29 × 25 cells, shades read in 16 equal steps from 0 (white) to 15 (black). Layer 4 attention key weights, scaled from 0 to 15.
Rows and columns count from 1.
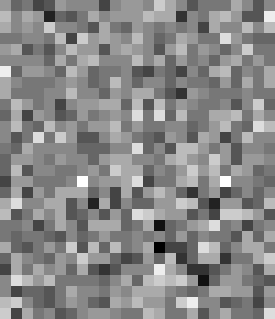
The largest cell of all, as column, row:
15, 23
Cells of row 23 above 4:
20
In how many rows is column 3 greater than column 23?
14
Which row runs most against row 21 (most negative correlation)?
25
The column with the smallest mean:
13
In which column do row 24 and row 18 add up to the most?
21
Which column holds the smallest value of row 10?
24
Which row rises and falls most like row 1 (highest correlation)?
27
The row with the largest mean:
22
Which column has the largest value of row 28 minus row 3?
5
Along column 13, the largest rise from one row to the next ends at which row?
18
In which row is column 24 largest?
28
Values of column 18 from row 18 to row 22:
12 4 10 6 9
